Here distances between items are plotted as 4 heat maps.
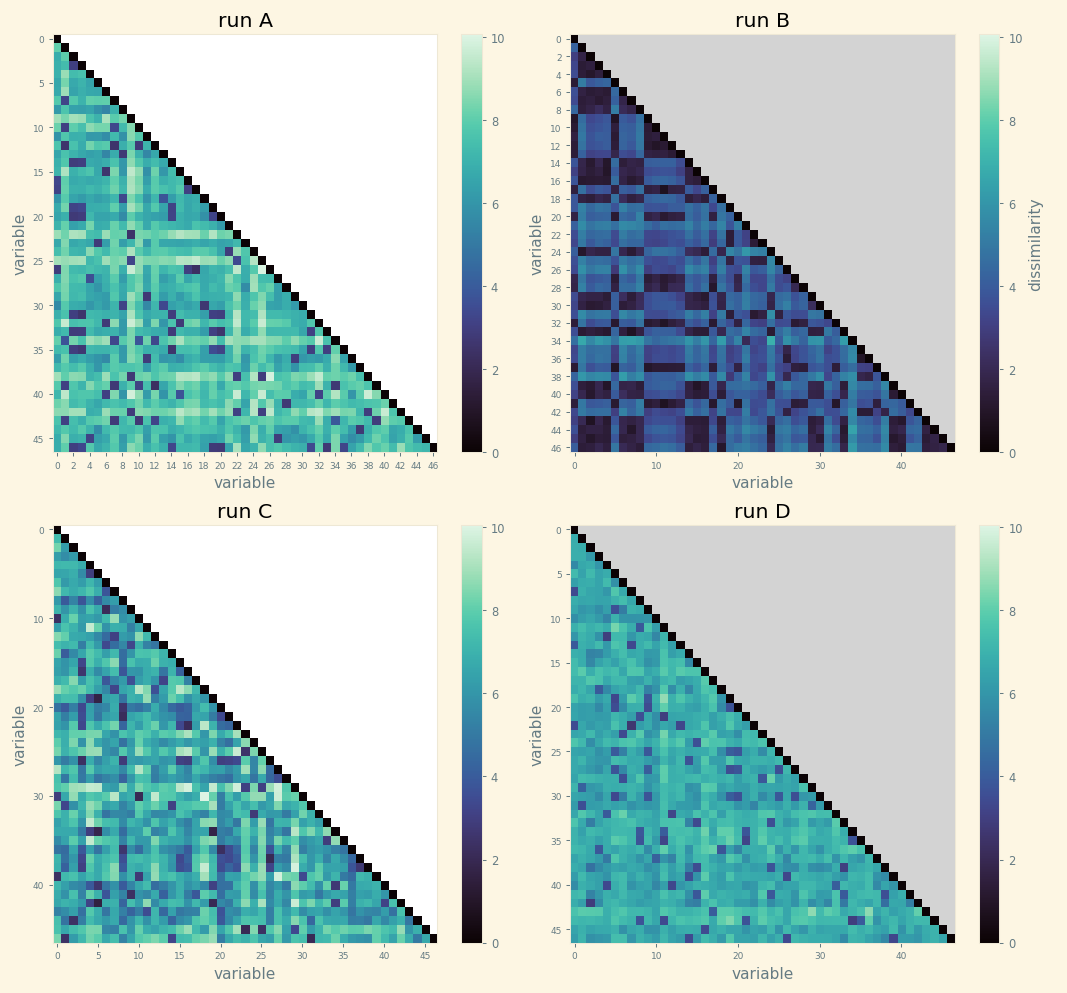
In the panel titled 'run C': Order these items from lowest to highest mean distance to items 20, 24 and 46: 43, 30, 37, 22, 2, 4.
37, 43, 22, 2, 30, 4
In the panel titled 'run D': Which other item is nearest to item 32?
12
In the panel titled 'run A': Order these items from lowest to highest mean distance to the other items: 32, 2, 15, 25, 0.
2, 0, 15, 32, 25
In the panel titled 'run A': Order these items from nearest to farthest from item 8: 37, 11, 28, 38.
11, 28, 37, 38
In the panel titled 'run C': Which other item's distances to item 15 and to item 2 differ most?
22
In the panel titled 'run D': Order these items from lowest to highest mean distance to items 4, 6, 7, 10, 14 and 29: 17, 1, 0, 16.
0, 1, 17, 16
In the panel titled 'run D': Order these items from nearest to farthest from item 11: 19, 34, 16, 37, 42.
34, 37, 42, 16, 19
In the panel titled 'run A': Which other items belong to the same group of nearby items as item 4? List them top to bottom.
27, 45
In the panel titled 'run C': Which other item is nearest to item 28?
27
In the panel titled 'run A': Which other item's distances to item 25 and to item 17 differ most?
26
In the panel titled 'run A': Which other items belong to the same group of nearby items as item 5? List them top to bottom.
23
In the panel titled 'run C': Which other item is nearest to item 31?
46
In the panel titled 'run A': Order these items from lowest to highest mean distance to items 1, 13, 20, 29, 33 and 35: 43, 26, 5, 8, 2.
2, 8, 43, 5, 26
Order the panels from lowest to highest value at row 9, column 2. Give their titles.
run B, run D, run C, run A
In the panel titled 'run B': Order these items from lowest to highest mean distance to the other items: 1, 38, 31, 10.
10, 1, 31, 38
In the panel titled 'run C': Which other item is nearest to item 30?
10
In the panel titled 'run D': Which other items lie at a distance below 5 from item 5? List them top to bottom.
9, 19, 20, 25, 27, 30
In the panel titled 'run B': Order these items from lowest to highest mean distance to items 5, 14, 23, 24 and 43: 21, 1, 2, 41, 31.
2, 1, 41, 31, 21
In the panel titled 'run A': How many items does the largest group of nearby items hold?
9
